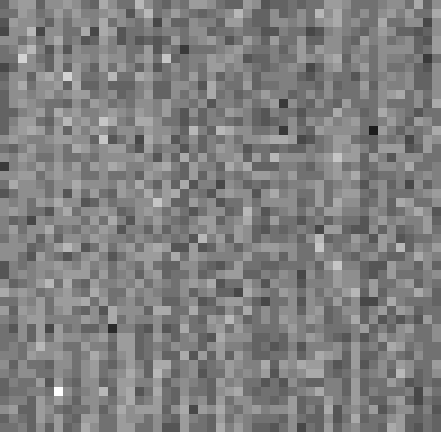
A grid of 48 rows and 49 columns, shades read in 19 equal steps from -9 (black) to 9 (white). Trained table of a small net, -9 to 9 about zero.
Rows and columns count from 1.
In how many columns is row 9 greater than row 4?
24
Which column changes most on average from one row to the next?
8
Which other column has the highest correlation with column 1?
29
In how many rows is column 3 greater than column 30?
33
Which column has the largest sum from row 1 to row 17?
12
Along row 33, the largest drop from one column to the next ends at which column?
41
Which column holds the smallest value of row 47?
38
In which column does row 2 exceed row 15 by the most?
42
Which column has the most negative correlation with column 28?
10
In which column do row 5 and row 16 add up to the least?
16
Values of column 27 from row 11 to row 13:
-2 -1 1
